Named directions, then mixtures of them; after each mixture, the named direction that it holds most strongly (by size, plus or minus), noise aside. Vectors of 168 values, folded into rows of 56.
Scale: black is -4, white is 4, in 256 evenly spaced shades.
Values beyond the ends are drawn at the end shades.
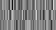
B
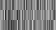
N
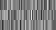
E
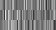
N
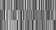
N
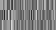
E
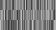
N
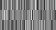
E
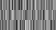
B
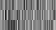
N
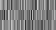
E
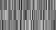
E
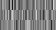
B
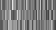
N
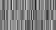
N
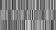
N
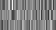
B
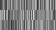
N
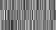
N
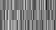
N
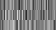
N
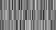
B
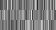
E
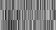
N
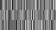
N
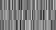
B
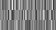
B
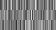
E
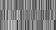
N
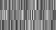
E
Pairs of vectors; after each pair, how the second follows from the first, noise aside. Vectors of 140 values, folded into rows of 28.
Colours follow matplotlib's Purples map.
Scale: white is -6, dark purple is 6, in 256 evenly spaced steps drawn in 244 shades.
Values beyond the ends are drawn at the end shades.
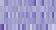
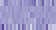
partly zeroed.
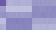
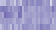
wrapped around, negated, partly zeroed.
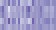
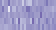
partly zeroed.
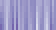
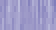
reversed, shrunk.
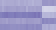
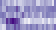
wrapped around, negated, scaled up.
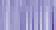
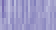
reversed, shrunk.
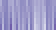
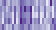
wrapped around, negated, scaled up.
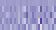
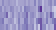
sign-scrambled.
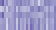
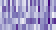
reversed, negated, scaled up.
